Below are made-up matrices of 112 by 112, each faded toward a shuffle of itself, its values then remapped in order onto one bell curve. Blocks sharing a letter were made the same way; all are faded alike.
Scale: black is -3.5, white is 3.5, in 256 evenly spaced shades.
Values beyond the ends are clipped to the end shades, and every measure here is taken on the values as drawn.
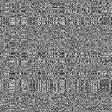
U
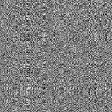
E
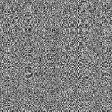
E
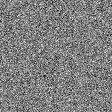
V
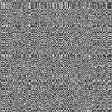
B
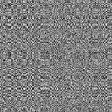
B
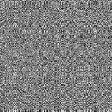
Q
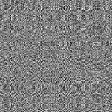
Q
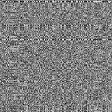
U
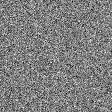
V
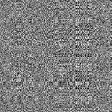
E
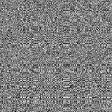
U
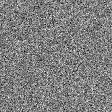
V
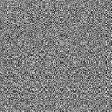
E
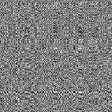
Q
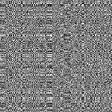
B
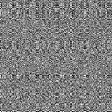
Q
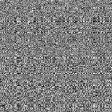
U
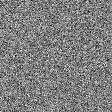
V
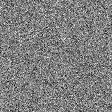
V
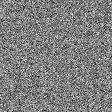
V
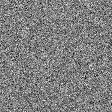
V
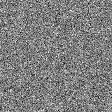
V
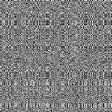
B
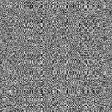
E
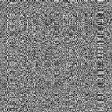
E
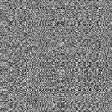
Q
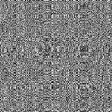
Q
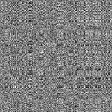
Q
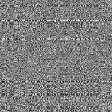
U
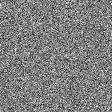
V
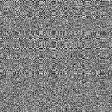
U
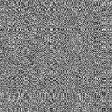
Q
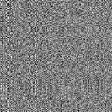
E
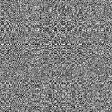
U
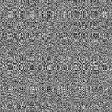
Q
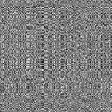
B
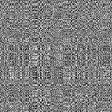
B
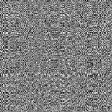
Q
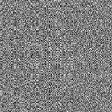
E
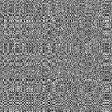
B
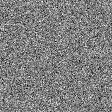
V
